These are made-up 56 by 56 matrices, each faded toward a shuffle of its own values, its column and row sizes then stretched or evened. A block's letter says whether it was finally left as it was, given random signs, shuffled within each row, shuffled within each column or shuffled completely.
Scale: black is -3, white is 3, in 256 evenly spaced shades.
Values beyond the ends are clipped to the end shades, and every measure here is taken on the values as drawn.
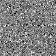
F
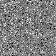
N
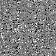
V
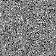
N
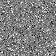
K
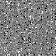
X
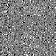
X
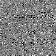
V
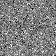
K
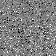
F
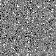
N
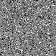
K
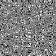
X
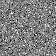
K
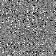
V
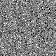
K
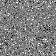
F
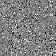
V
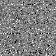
F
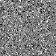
V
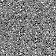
N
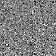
V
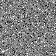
K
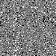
V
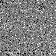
F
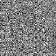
X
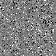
N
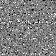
F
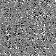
V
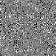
X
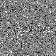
F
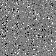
N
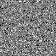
F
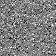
N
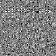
X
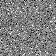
K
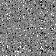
V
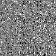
V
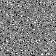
F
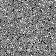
K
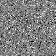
F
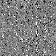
N
